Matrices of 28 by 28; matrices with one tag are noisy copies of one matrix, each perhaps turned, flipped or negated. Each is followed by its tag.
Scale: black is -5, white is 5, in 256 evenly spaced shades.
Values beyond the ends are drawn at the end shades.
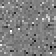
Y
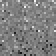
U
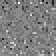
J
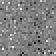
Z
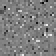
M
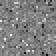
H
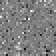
Y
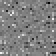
J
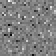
M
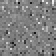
J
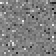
J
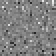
J
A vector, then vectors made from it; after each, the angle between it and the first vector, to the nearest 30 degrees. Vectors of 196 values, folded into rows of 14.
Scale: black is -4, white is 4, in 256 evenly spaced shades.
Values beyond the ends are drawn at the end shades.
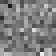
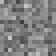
90 degrees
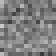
120 degrees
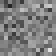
60 degrees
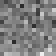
60 degrees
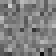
150 degrees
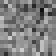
120 degrees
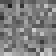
30 degrees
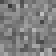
30 degrees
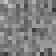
150 degrees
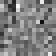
60 degrees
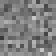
90 degrees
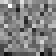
150 degrees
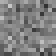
150 degrees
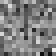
150 degrees
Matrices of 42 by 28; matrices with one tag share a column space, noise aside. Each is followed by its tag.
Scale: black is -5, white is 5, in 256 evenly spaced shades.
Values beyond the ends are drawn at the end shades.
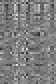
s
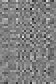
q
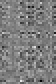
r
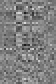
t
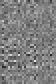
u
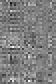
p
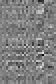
u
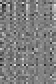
s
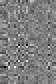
u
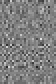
u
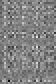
r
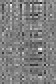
s
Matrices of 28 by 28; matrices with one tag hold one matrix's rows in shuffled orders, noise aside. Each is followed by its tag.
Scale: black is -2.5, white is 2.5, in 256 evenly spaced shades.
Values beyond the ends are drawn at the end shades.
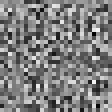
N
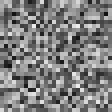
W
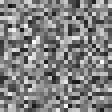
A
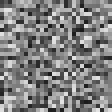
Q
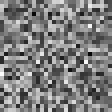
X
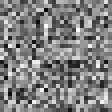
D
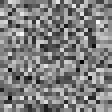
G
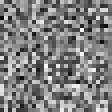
D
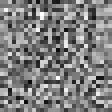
G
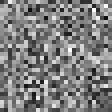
N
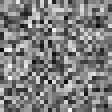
X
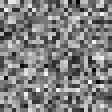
A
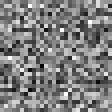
W
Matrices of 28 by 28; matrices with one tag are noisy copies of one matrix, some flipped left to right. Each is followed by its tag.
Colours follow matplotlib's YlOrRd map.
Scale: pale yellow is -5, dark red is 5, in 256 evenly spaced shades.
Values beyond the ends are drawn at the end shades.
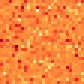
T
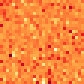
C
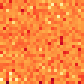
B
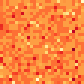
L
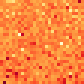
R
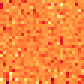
B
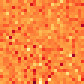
C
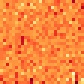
B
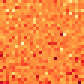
R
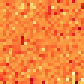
B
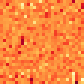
B
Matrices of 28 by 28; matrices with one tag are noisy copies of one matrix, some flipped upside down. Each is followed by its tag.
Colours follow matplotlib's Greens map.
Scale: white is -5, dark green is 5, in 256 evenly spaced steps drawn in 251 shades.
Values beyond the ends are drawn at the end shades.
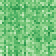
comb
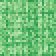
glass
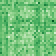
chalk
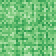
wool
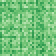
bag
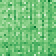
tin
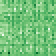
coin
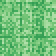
bag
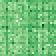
glass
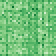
glass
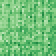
tin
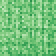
tin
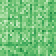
tin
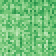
tin
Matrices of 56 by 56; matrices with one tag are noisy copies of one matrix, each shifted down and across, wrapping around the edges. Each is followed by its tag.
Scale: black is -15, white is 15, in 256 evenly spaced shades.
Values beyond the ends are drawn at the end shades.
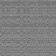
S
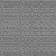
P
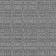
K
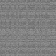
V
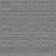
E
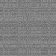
K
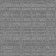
K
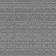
P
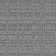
K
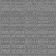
K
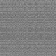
P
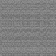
S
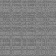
K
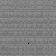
V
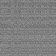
S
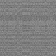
E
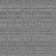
K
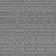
P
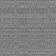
E
